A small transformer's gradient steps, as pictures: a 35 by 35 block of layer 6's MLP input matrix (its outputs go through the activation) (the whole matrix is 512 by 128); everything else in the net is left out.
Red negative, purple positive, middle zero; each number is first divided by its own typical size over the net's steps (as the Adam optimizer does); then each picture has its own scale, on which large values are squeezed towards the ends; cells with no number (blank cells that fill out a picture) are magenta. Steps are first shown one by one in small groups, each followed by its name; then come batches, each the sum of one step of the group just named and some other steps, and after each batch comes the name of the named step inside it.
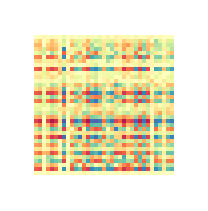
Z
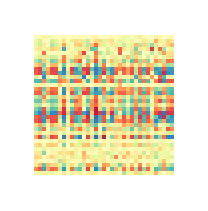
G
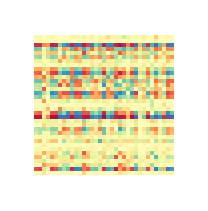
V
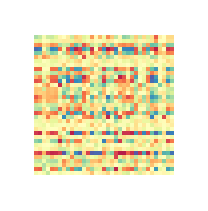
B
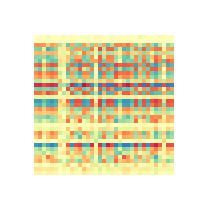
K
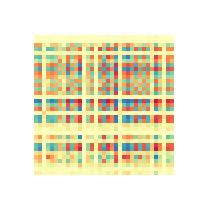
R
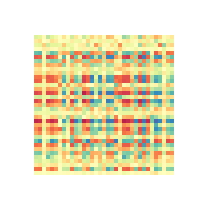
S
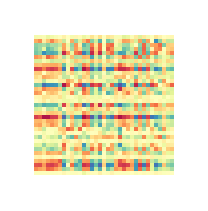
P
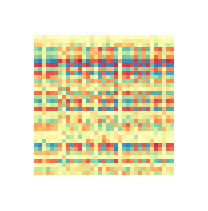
R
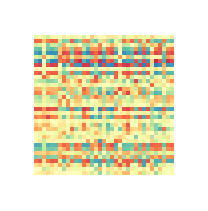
P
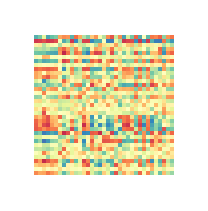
P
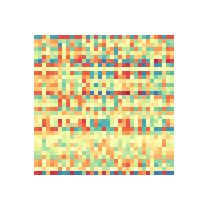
S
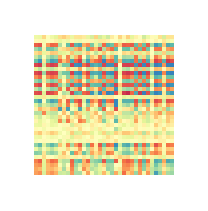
K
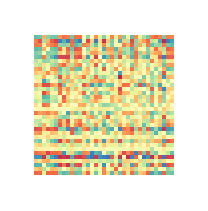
B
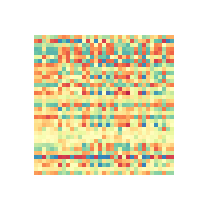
P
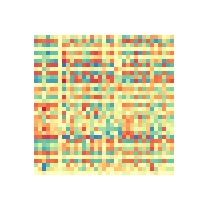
G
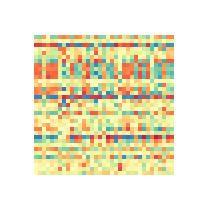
S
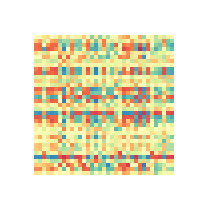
Z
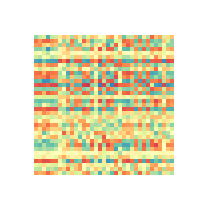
K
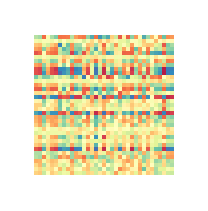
G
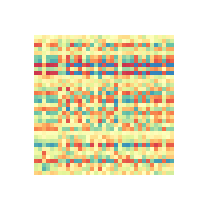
R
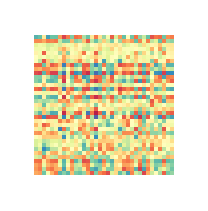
G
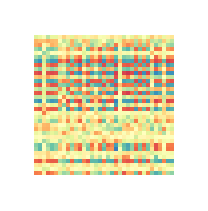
R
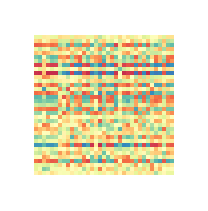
K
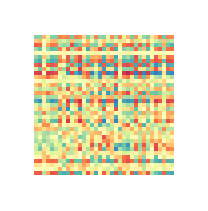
R
